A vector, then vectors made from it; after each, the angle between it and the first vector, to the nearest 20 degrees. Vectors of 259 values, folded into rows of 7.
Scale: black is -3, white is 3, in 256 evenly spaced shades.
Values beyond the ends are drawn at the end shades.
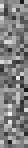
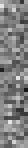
40 degrees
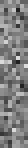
60 degrees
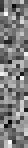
140 degrees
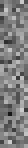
160 degrees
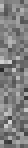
40 degrees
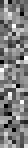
120 degrees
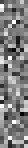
80 degrees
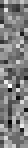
120 degrees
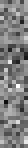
60 degrees
